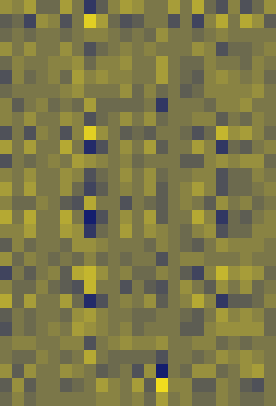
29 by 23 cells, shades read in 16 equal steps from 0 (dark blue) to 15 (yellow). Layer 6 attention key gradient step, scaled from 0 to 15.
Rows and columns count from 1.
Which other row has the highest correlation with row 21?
15
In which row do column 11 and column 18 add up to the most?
17
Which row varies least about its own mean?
3
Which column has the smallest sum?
14
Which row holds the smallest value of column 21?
1
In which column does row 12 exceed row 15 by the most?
7
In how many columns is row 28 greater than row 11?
10
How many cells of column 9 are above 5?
23
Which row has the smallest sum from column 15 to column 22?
28
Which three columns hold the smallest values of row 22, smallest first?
8, 19, 9
